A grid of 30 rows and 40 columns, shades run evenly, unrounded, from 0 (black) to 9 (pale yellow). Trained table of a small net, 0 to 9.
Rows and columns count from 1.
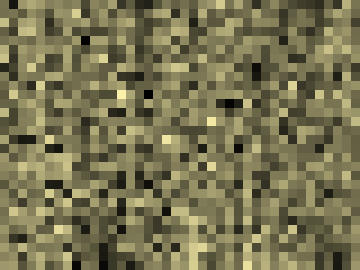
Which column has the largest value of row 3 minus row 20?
14
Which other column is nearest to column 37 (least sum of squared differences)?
39
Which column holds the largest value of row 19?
24
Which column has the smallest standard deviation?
31
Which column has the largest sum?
5
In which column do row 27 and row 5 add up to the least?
10
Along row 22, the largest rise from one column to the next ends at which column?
9
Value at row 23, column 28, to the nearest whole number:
6
